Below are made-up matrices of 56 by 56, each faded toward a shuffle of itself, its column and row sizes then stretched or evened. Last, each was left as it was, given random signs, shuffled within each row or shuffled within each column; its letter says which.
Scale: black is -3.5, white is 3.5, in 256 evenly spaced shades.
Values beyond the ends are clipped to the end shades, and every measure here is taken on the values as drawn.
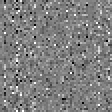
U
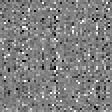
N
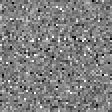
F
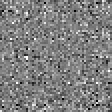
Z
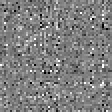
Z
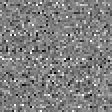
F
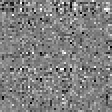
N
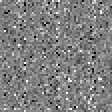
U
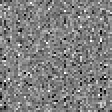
U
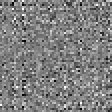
N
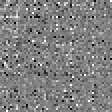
Z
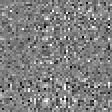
N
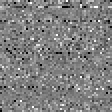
F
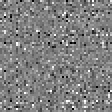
Z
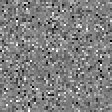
U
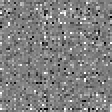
Z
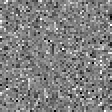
U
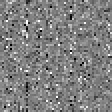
U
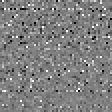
F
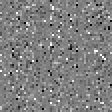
U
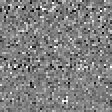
F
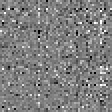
Z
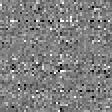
N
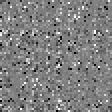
Z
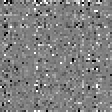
Z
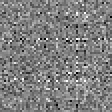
N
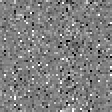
U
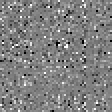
Z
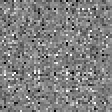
Z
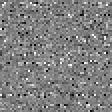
F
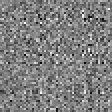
N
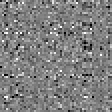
N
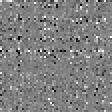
Z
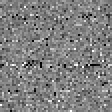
F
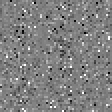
U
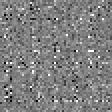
Z
